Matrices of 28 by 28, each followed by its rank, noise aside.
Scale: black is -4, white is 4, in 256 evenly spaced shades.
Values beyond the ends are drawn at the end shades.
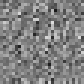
five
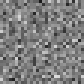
eight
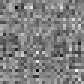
five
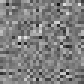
five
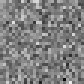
seven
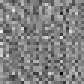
five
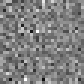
seven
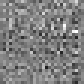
five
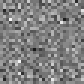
six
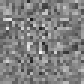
five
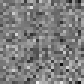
seven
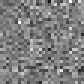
seven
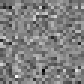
six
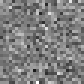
eight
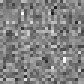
six
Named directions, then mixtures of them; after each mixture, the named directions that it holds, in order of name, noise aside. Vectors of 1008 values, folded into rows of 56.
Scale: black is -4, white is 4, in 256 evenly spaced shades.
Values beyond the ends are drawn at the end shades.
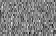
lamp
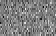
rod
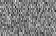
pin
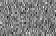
pin, rod.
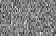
lamp, pin, rod.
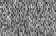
pin.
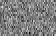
lamp, pin, rod.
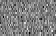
lamp, rod.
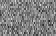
lamp, pin, rod.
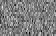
lamp, pin, rod.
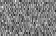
lamp, pin.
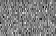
rod.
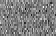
rod.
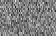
pin.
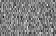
lamp, pin, rod.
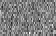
lamp.
